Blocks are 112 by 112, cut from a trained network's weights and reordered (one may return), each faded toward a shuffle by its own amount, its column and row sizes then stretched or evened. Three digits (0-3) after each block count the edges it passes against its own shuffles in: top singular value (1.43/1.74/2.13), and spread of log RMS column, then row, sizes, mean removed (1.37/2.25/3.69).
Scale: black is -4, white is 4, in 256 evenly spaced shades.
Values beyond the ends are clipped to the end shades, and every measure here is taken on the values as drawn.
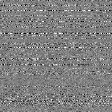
2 0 3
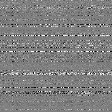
2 1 3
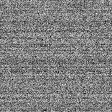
2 0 1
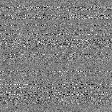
1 0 3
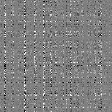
1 3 2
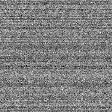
3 1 1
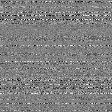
1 0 3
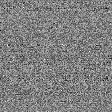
0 0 2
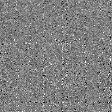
0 2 1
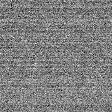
2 1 0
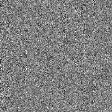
0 2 0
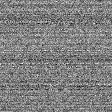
3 0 2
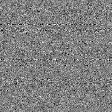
1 0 2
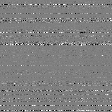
2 0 3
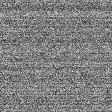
2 1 0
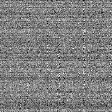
3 2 0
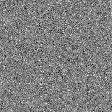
2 0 0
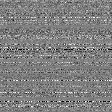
2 0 3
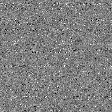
0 0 2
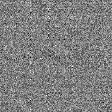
0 2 1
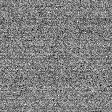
1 0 1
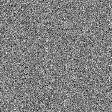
0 1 0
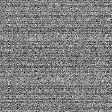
3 2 0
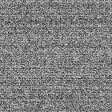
2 0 0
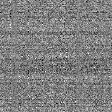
2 2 1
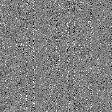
1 2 0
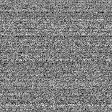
2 0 2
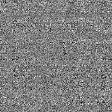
0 2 2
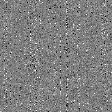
0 2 0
